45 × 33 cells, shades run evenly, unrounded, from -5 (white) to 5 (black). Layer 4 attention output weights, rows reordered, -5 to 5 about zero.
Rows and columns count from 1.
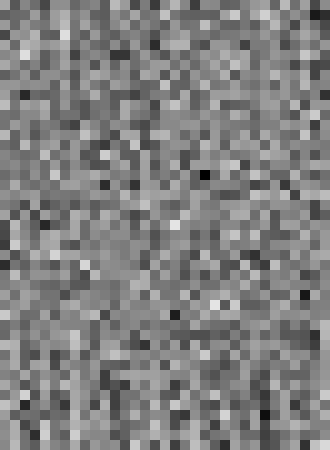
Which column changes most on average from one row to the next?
24
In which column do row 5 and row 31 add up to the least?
22
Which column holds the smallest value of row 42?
23
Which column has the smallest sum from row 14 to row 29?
18
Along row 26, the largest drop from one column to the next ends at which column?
21
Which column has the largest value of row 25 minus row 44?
8
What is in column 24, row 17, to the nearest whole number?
-3
